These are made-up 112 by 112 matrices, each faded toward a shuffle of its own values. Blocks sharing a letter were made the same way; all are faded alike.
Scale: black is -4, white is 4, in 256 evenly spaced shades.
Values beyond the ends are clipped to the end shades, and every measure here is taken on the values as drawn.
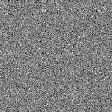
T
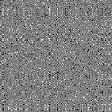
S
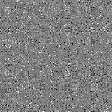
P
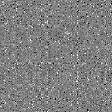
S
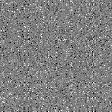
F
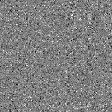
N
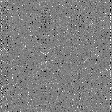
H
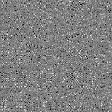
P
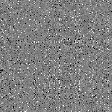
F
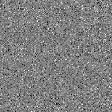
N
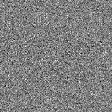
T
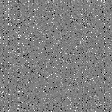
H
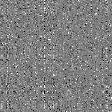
F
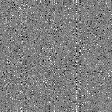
F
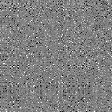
P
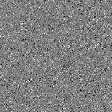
N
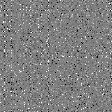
H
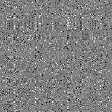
P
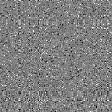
S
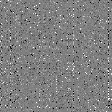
H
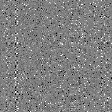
H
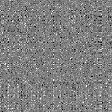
S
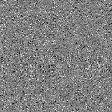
N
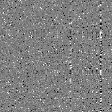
H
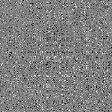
P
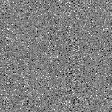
F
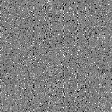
F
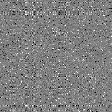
S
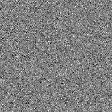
T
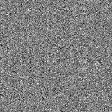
T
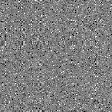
F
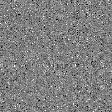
N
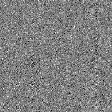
T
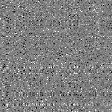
P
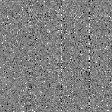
F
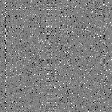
H
